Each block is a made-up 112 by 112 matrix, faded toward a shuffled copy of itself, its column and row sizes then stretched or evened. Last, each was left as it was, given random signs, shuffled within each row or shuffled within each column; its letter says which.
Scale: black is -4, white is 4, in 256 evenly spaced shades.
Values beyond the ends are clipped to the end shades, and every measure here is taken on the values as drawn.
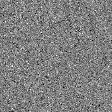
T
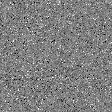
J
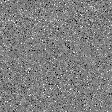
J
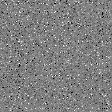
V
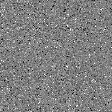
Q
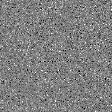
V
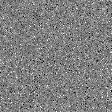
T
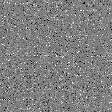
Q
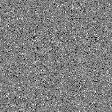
V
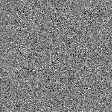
V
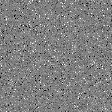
Q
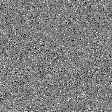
J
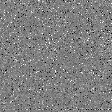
Q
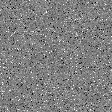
J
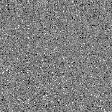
Q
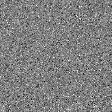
Q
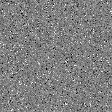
T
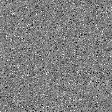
V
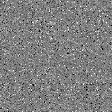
Q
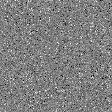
T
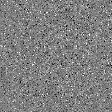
Q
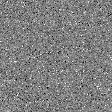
J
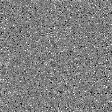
Q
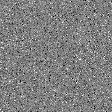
T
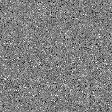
Q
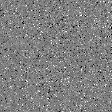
V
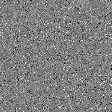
Q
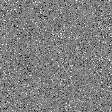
T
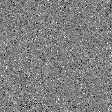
T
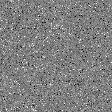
J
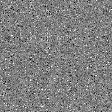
Q
